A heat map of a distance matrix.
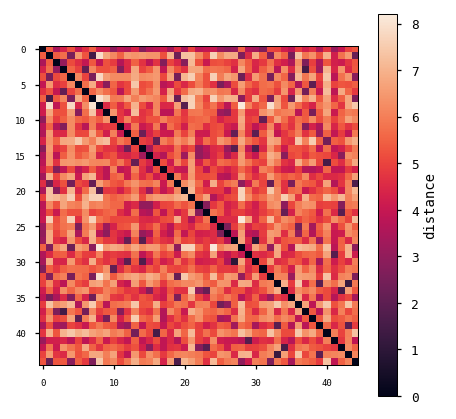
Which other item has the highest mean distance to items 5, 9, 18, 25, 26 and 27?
7
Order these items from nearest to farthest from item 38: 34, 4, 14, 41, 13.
41, 14, 34, 4, 13
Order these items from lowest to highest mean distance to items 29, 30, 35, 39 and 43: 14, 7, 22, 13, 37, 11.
14, 11, 37, 22, 7, 13
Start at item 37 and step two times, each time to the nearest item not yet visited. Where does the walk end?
6
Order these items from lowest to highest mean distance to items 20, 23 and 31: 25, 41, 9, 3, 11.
11, 41, 25, 3, 9
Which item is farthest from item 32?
8
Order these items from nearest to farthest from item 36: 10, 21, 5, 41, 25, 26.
25, 26, 5, 21, 41, 10
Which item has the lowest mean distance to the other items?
0
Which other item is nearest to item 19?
44
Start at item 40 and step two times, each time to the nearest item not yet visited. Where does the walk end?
13
